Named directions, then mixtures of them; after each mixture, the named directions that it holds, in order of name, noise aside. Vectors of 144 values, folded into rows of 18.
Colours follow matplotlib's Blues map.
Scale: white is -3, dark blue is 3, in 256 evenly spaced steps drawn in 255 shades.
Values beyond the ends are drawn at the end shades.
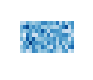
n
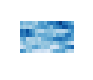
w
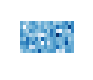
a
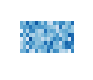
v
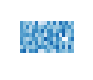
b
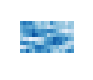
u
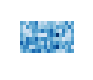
a, b, w.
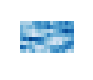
u.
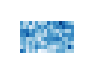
b, w.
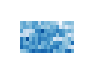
v, w.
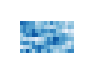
u.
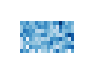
a, v, w.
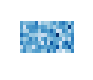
a, b, v.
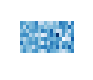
a, b, v.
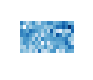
a, w.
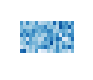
b, v, w.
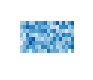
n, v.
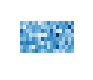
a, b.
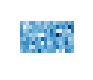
a.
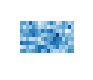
a, b, u.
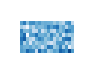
b, n, v.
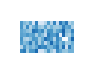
b.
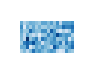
a, n.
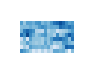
v, w.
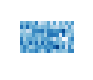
b, w.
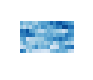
w.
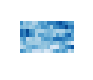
w.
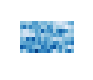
w.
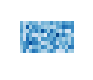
a, b, n.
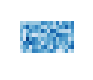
a, n.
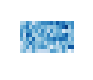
n, w.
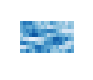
u.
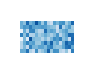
v.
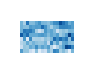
v, w.
